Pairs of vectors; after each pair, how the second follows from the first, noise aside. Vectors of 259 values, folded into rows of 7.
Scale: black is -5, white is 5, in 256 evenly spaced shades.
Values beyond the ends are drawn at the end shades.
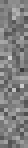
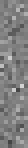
partly zeroed.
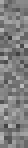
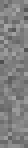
wrapped around, negated, shrunk.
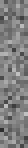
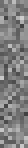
negated.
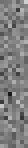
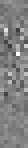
reversed, negated, partly zeroed.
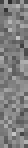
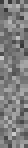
copied.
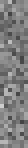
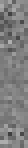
partly zeroed.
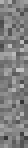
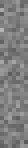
wrapped around, negated, shrunk.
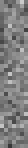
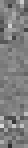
partly zeroed.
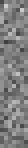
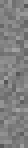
wrapped around, negated, shrunk.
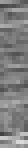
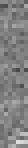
partly zeroed.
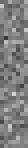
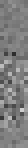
reversed, negated, partly zeroed.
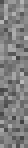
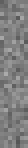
wrapped around, negated, shrunk.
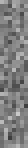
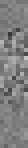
reversed, negated, partly zeroed.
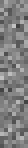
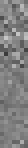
wrapped around, partly zeroed.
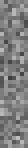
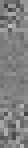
reversed, negated, partly zeroed.
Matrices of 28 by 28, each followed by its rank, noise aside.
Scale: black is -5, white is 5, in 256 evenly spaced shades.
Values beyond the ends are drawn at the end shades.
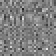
four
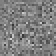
six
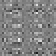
two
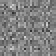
four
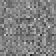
six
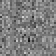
six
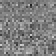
four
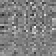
four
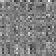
four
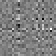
two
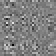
three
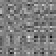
three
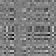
two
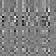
two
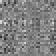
three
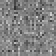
six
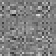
three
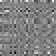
three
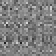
four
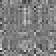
three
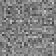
six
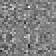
six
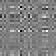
two
